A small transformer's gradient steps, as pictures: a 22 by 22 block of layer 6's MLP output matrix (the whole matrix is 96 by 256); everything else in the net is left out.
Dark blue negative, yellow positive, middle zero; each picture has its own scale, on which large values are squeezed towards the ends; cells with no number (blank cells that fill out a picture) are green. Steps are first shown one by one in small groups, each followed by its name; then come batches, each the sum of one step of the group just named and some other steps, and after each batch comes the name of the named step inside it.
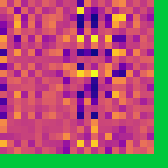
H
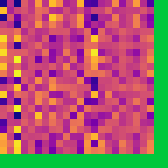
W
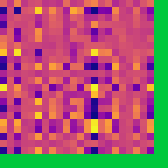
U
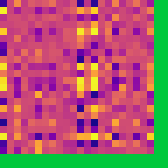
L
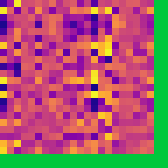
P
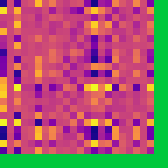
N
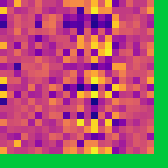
P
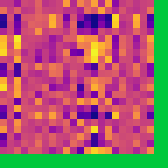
U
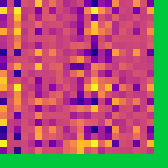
N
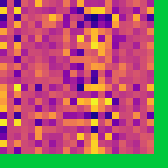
N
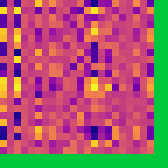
N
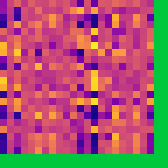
U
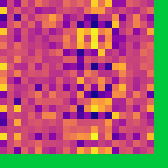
L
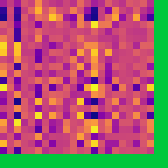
U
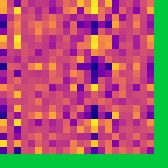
U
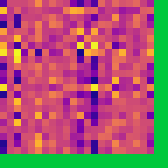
U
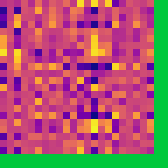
U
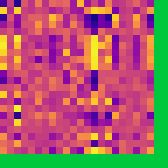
W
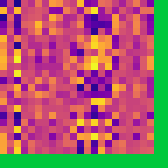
W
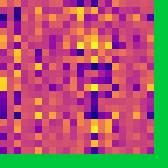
U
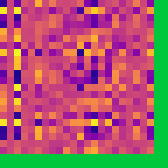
N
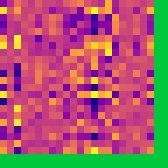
P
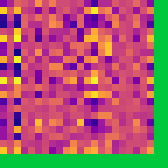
P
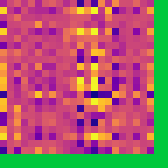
L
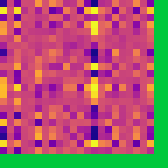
N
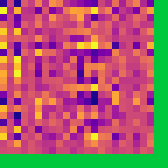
W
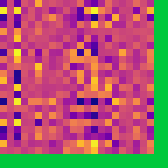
N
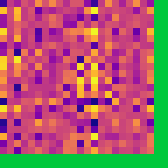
L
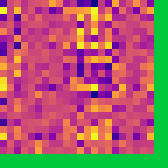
L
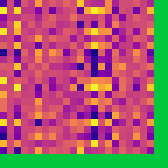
N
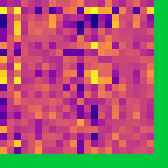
P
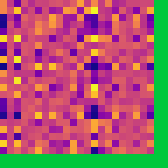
U
